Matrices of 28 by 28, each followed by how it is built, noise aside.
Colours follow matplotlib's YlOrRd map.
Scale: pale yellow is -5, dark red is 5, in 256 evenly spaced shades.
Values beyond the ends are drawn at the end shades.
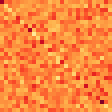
diagonal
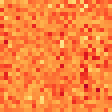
uneven columns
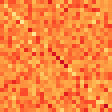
diagonal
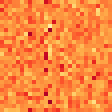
uneven columns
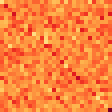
diagonal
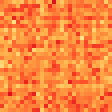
blocks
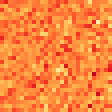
uneven columns
